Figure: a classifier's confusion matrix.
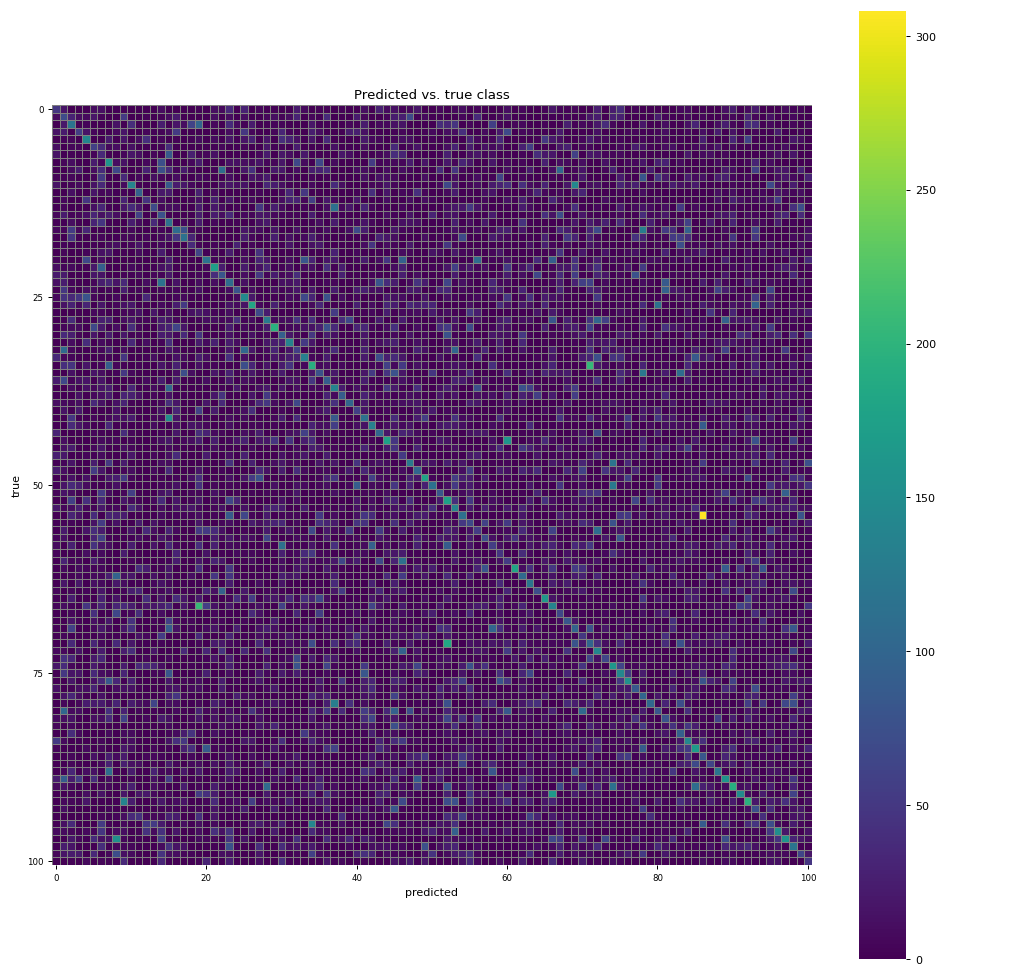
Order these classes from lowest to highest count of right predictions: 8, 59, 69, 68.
59, 8, 68, 69
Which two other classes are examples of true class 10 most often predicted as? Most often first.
69, 15
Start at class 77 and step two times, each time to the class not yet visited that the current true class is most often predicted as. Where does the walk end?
45
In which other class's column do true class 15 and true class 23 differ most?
14
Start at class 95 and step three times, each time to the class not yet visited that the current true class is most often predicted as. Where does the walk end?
52
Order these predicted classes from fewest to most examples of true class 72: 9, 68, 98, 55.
55, 9, 68, 98
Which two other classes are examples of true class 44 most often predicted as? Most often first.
60, 93
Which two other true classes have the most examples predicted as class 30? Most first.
58, 66
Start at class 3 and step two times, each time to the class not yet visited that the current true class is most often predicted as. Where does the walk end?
46
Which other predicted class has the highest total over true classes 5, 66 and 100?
19
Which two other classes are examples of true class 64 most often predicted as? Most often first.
22, 98
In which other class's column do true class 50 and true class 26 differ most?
74
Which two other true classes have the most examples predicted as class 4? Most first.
25, 20
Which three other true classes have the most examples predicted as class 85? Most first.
90, 33, 87
